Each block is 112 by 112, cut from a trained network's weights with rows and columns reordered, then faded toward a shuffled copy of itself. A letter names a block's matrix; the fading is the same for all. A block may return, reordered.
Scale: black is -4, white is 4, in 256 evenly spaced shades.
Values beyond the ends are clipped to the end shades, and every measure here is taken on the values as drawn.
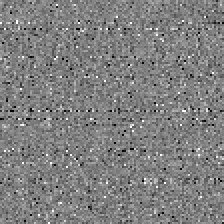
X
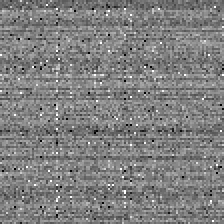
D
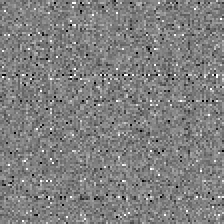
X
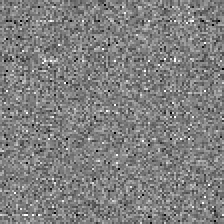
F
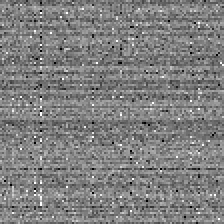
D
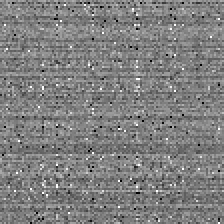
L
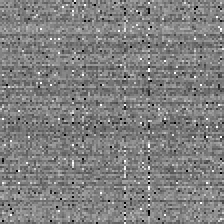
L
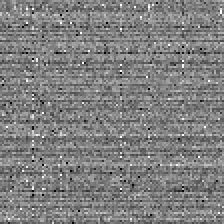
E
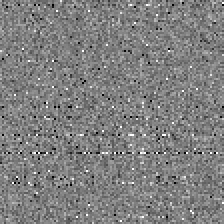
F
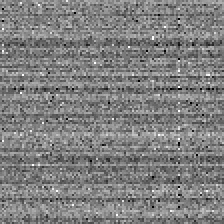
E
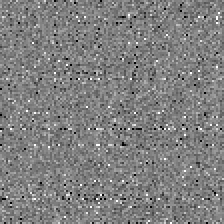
X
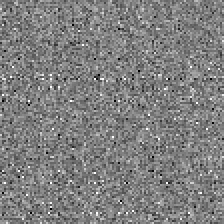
F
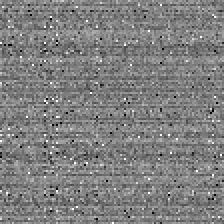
L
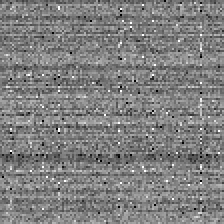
E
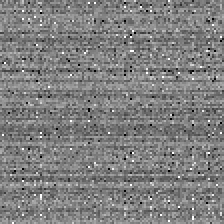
D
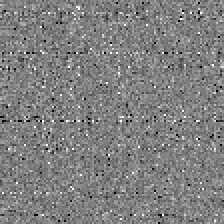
X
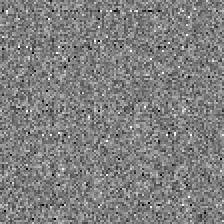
F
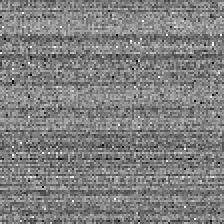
E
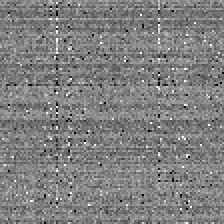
L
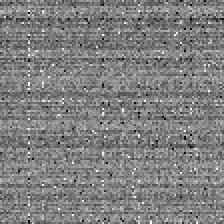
D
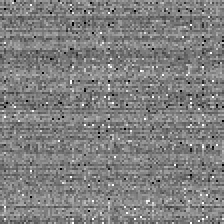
L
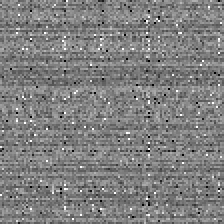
L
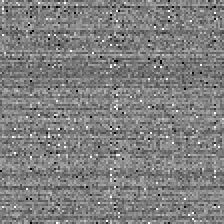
D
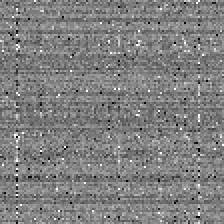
L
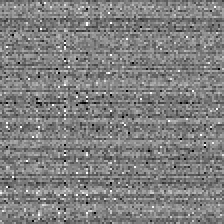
E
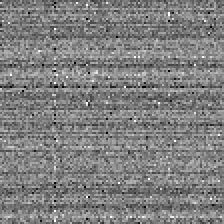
E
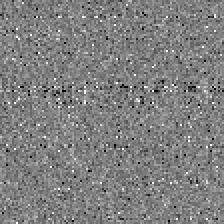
X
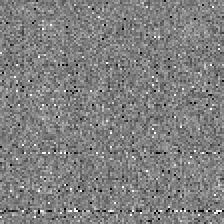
F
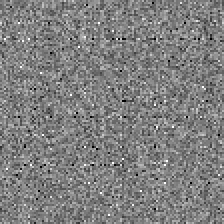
F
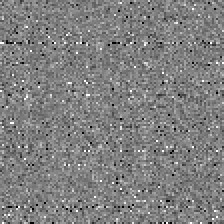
X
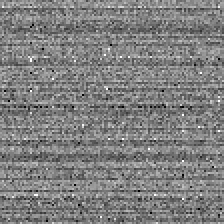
E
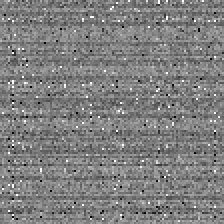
L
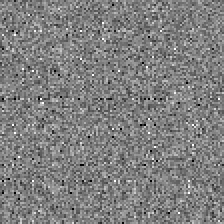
F
